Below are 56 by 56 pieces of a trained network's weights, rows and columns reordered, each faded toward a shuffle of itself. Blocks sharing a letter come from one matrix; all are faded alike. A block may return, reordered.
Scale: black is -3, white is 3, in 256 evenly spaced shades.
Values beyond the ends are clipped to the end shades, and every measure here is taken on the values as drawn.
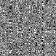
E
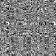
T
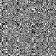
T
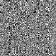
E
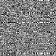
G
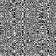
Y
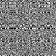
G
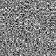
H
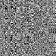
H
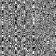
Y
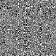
E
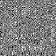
T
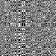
Y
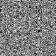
E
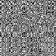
Y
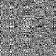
T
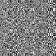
Y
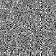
E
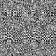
G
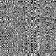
T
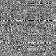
G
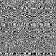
G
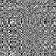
Y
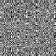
Y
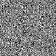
E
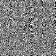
E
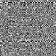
G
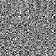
T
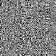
E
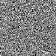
E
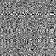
G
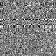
G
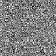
T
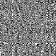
T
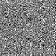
H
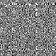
T
